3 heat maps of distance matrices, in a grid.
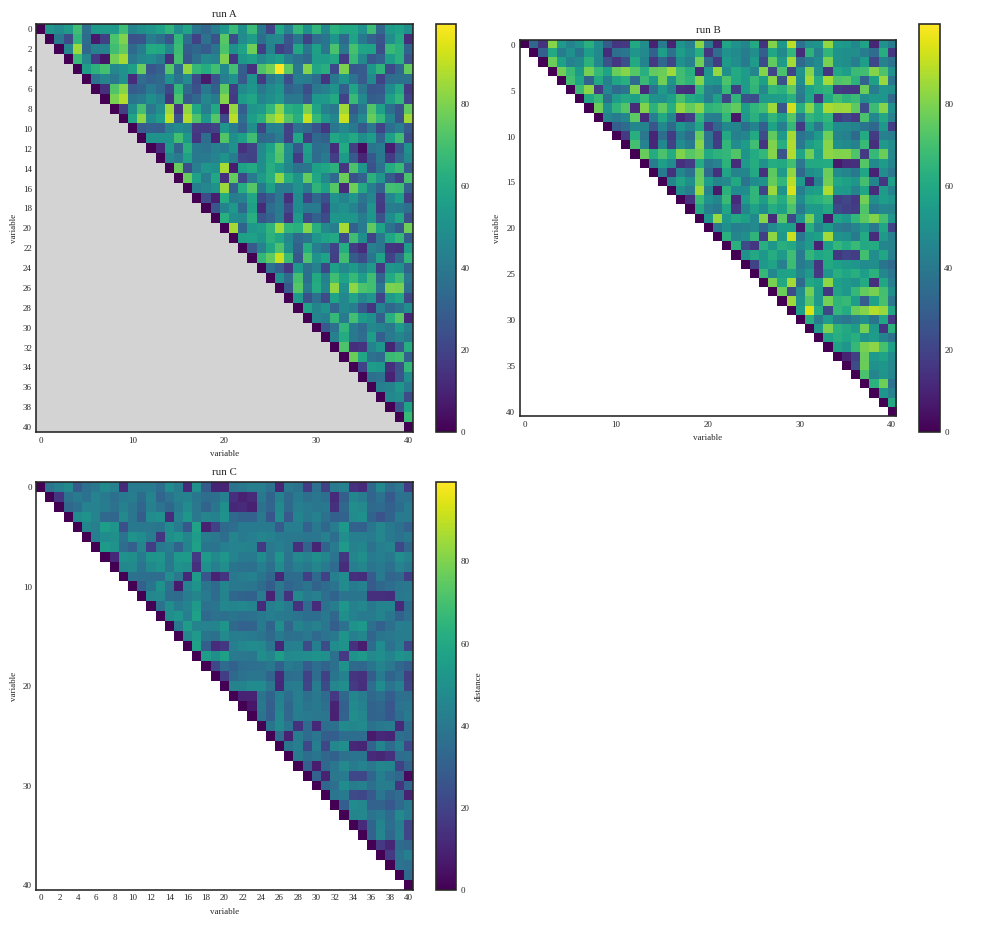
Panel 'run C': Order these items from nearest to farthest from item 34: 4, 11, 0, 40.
0, 40, 4, 11
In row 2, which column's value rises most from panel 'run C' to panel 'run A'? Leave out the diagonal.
23
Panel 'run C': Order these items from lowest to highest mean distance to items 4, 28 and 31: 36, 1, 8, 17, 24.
24, 36, 1, 8, 17
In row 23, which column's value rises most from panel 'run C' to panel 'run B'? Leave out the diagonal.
22
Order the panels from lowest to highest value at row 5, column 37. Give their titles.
run A, run C, run B
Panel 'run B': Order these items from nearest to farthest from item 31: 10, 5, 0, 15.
15, 10, 0, 5
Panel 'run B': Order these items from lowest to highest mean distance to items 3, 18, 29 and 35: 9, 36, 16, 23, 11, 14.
23, 36, 9, 14, 11, 16
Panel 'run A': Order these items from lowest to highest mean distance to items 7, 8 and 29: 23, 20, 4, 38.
38, 20, 23, 4
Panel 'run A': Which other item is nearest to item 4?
23
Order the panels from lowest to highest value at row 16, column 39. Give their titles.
run C, run B, run A
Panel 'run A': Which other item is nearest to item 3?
7
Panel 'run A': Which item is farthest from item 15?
26
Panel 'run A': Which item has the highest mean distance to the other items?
9
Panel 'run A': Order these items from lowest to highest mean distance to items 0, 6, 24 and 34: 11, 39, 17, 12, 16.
17, 12, 11, 39, 16
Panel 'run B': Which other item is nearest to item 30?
20
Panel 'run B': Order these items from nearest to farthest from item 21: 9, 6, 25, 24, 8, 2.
2, 9, 8, 24, 6, 25
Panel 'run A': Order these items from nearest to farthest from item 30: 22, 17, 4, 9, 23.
17, 22, 23, 4, 9
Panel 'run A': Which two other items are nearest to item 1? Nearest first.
6, 40
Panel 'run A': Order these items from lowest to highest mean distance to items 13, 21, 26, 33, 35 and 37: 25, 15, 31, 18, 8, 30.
18, 31, 30, 25, 15, 8
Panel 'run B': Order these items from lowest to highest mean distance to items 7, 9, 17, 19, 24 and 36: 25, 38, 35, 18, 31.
18, 35, 25, 38, 31
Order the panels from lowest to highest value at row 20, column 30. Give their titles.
run B, run C, run A
